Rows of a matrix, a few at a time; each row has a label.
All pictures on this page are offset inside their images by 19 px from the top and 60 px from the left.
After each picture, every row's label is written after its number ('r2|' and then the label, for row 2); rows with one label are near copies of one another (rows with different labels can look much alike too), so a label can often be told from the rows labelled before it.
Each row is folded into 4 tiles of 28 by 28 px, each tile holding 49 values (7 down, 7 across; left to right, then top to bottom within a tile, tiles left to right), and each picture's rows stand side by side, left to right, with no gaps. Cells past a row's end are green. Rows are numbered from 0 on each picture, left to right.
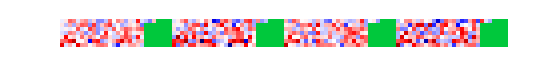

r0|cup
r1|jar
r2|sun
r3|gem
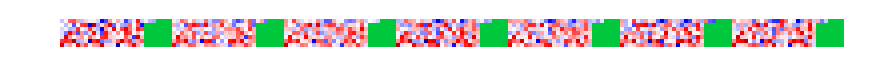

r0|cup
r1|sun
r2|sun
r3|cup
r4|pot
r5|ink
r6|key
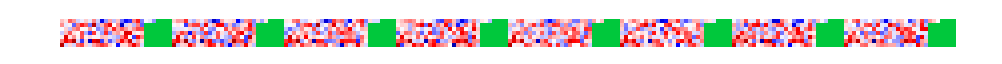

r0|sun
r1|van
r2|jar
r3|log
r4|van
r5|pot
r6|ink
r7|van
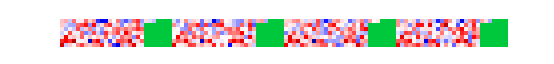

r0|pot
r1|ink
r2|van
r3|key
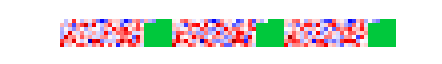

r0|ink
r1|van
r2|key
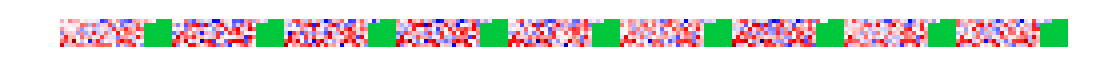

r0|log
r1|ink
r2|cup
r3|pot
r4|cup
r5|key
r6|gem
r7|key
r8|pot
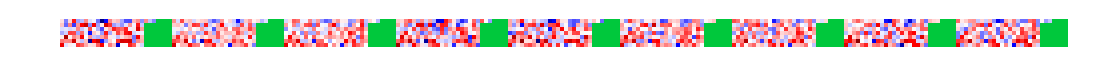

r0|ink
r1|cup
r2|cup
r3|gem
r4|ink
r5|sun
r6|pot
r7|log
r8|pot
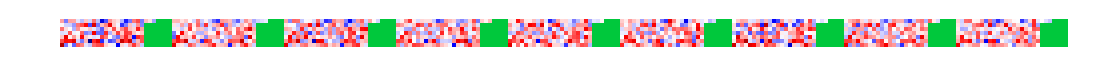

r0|sun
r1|pot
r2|sun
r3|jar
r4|cup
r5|key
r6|cup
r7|gem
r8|sun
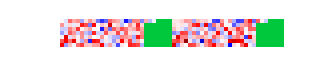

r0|key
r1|log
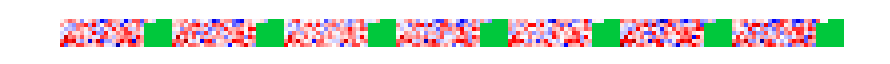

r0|jar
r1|log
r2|cup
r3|ink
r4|pot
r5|pot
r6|gem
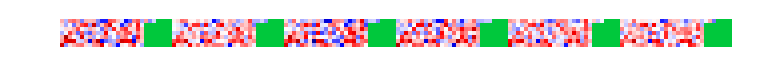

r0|key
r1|cup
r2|sun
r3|cup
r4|pot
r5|ink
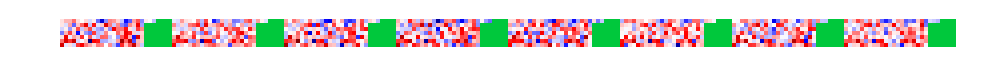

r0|van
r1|sun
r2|log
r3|pot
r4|key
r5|jar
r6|van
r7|pot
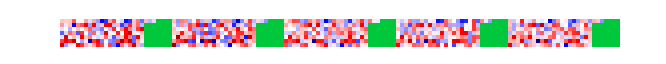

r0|van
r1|sun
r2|jar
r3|ink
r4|ink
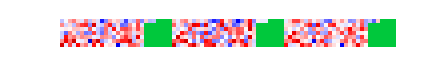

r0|cup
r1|key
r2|cup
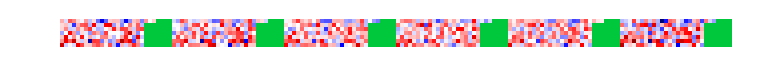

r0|van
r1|jar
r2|pot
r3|cup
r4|log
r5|ink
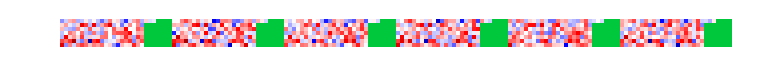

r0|jar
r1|log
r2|pot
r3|van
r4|sun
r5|jar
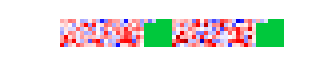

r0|jar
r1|key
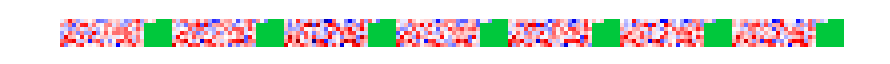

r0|jar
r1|gem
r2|ink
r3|pot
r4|gem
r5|ink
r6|ink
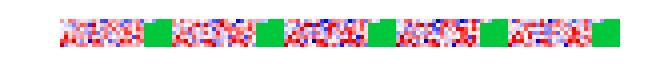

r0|sun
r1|key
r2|gem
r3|gem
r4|sun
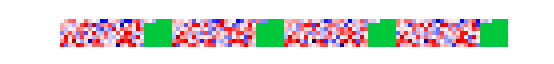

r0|log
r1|key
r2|jar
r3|van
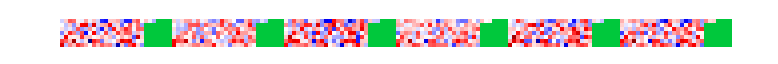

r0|log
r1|pot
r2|key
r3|log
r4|sun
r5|log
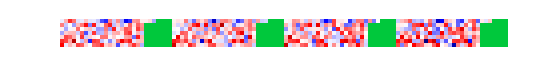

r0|log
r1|gem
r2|key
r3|jar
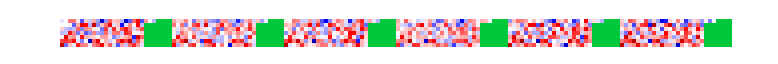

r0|gem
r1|key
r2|van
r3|log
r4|cup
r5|cup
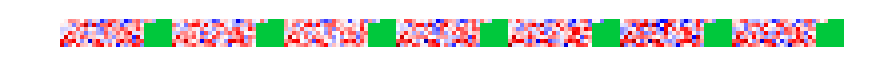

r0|gem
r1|ink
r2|key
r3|gem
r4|sun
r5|gem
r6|jar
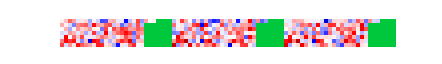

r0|jar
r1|cup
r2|van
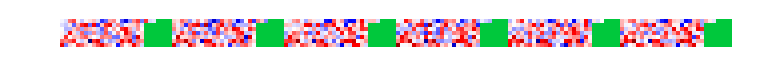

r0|gem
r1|gem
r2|log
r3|cup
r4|jar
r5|log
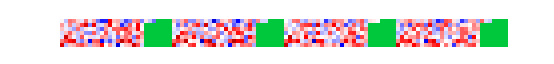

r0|key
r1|ink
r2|sun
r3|gem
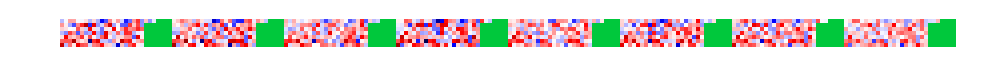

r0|cup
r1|log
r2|van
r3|gem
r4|key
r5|cup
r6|gem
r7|jar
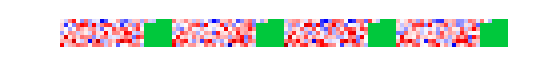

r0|ink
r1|pot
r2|gem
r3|pot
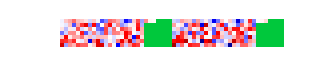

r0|gem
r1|cup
